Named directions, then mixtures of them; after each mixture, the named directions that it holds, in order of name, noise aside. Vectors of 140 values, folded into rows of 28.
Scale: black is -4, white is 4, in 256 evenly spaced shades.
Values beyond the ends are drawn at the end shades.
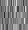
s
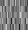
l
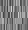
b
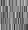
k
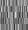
b, k.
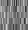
l, s.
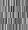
b, l.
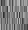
b, k.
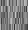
k.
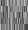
k.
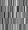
s.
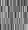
k.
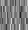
l.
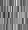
b, s.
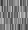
b, l.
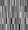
l.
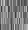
k.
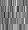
s.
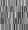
b, k.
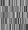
k, l.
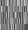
k.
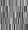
k.
